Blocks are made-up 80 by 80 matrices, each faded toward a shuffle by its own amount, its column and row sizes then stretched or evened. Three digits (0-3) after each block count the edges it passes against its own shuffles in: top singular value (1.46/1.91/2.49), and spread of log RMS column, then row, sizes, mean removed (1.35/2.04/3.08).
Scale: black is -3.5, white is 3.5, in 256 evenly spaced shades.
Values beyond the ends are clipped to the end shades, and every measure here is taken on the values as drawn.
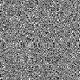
2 1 0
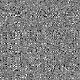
2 1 2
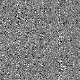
0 2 0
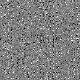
1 2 1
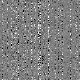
1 3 0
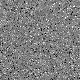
0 0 0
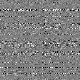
2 1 3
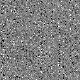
0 2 0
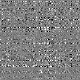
1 2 3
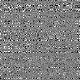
2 2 3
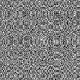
3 1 1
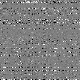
2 1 3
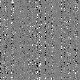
0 3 1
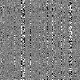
2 3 1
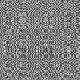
3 0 1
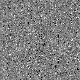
0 1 0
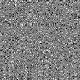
2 0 1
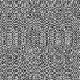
3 2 0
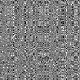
3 2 0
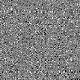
2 1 1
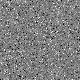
0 0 0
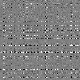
3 2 3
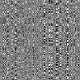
3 3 1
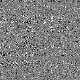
0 1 2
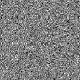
2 1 0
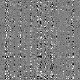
2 3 2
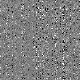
0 3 1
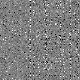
1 2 1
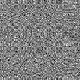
3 0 0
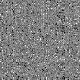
2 1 0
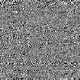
2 1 2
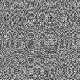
3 0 1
